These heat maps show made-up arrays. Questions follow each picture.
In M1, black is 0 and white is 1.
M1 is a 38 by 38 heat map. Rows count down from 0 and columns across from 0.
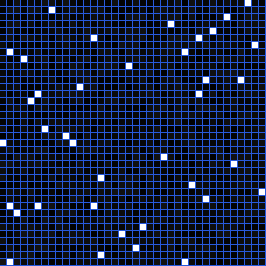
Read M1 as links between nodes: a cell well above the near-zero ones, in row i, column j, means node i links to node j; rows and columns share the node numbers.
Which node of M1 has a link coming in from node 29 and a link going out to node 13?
node 5
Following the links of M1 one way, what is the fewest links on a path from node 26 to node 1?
3
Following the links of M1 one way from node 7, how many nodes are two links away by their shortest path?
1
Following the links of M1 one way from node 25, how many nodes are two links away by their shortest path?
1
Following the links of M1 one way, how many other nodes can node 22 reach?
3
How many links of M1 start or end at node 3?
2
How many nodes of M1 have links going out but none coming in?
4
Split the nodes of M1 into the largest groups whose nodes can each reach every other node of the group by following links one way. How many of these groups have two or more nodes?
3
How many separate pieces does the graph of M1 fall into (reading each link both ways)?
8
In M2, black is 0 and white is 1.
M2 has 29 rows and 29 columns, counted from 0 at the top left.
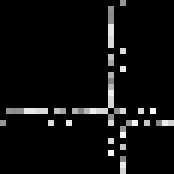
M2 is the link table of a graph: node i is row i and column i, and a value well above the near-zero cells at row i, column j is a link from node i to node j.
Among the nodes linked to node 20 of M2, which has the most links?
node 18
